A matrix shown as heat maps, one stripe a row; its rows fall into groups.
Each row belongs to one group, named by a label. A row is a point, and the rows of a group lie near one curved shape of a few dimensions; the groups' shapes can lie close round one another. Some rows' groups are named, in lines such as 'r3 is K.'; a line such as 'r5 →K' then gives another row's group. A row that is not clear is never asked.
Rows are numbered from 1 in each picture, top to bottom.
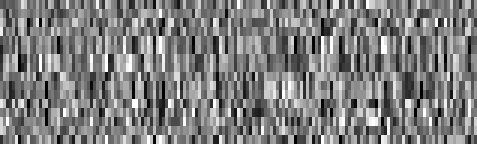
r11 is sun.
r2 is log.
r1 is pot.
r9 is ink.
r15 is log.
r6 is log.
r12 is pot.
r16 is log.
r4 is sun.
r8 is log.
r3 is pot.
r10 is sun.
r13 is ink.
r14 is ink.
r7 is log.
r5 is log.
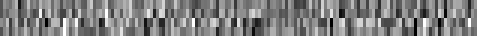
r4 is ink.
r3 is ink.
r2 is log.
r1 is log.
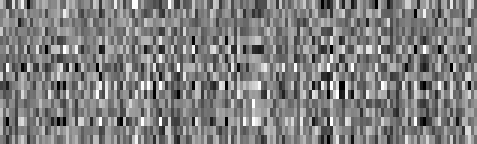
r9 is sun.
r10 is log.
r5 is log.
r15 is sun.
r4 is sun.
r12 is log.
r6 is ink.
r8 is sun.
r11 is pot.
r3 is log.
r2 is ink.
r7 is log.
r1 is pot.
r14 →log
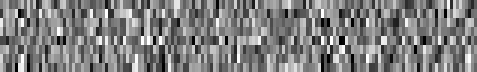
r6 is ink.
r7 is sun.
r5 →log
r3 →sun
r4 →sun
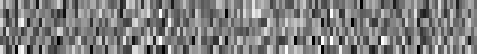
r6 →pot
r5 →log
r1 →sun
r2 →log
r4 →sun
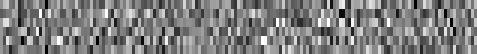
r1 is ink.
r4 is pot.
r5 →sun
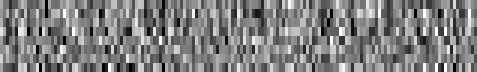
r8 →pot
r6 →ink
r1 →sun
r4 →pot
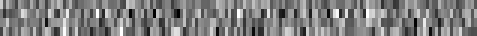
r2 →pot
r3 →ink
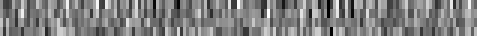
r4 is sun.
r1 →pot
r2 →pot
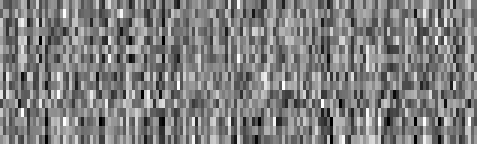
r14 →ink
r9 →sun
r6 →sun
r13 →sun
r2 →ink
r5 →pot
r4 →log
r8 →sun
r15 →sun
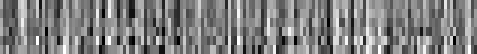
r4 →sun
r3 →pot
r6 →ink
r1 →pot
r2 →pot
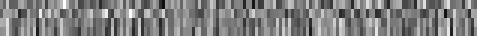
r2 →log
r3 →ink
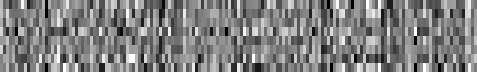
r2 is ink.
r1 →sun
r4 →log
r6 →sun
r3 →sun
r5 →ink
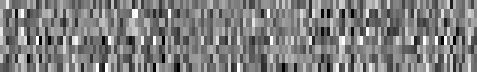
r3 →log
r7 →pot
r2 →pot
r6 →ink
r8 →pot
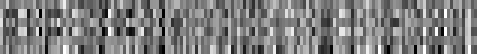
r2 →pot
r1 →ink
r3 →sun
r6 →ink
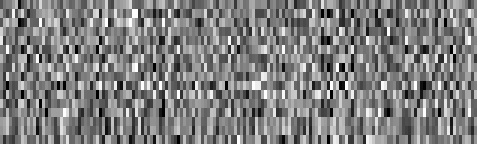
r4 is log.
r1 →log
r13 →ink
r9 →sun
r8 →pot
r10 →log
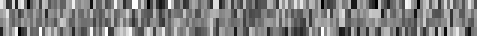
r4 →log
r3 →ink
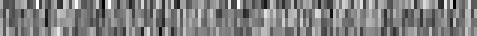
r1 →pot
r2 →sun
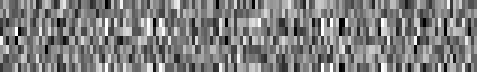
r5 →log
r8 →log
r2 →sun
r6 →ink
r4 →log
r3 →log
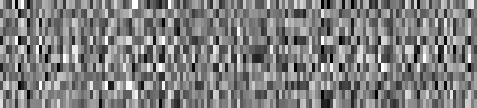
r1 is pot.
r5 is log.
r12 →sun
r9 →sun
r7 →ink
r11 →pot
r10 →log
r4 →pot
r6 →pot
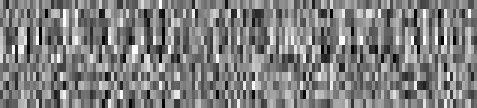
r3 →ink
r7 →sun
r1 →log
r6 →pot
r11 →ink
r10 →log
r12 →pot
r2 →ink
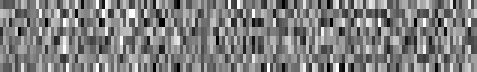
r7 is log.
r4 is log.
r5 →ink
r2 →log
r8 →pot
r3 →ink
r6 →ink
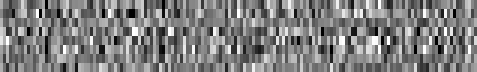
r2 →pot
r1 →sun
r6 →ink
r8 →log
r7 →sun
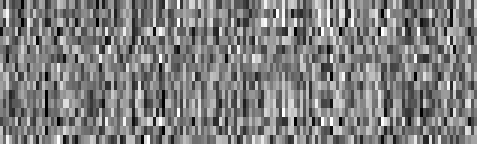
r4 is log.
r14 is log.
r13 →sun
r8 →sun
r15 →sun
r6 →pot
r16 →sun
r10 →ink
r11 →sun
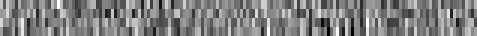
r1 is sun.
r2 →ink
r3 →sun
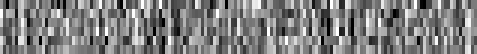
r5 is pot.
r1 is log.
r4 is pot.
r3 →sun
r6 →sun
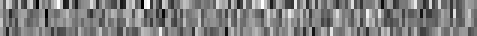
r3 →sun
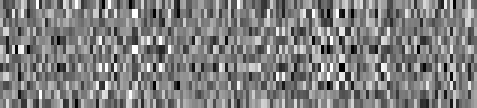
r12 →sun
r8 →log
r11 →log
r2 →pot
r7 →ink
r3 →sun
